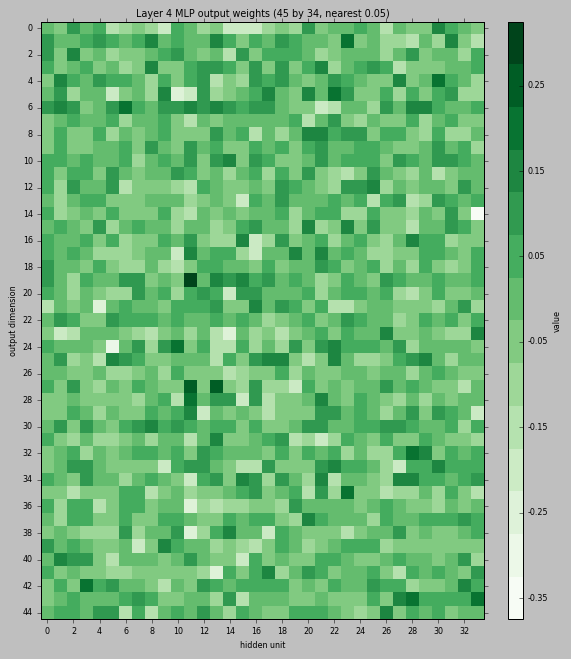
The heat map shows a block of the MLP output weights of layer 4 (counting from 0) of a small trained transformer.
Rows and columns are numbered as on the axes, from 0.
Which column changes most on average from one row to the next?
11
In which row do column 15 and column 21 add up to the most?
34
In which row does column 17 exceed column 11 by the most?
5
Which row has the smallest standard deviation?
26
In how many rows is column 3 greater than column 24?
17
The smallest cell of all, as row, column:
14, 33
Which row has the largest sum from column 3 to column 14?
6
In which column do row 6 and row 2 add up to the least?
21
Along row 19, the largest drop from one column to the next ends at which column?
12
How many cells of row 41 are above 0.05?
3
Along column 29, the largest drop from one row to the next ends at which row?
7
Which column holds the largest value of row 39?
9
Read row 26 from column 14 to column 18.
-0.15 -0.1 -0.05 -0.05 0.05
